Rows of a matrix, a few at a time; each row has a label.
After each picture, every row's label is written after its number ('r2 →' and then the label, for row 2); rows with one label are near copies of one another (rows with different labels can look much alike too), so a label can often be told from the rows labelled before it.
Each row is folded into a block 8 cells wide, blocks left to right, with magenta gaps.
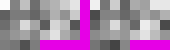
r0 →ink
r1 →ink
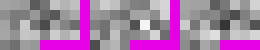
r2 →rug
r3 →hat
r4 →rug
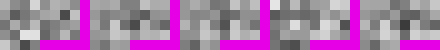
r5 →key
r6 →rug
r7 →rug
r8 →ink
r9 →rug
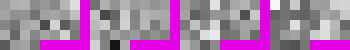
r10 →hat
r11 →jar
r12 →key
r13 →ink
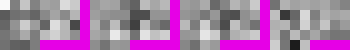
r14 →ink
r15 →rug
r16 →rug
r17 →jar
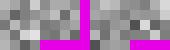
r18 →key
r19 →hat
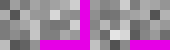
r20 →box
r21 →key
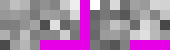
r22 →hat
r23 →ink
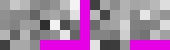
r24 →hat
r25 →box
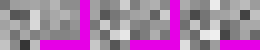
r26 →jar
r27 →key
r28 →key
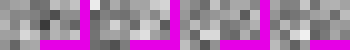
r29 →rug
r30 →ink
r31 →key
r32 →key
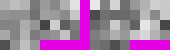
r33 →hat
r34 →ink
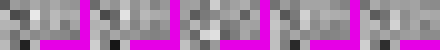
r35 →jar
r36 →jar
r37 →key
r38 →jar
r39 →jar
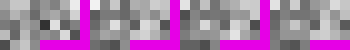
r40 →hat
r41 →ink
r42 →ink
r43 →ink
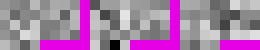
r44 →key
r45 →jar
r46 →rug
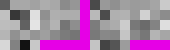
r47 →jar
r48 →box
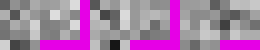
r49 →box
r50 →jar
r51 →rug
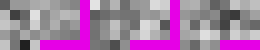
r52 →jar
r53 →ink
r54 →rug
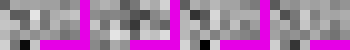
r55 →jar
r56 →rug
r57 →jar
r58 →jar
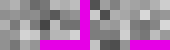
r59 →rug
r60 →box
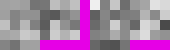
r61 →rug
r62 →ink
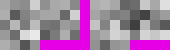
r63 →key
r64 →rug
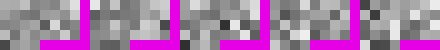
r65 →hat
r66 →ink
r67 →hat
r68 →key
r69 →box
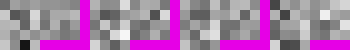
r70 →jar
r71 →key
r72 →key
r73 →box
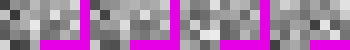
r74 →box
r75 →box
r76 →key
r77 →hat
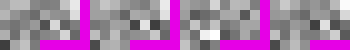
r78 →hat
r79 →hat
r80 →key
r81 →hat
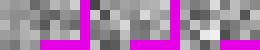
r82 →rug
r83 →box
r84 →key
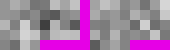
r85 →rug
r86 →hat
